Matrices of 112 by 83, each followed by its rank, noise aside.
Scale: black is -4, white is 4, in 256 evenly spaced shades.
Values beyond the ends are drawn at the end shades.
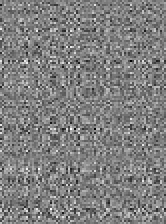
four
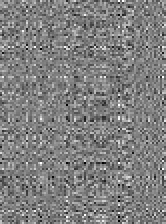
five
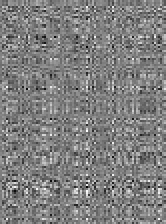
three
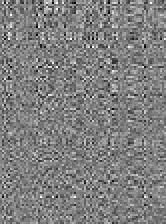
four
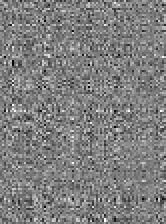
seven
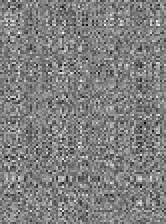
five
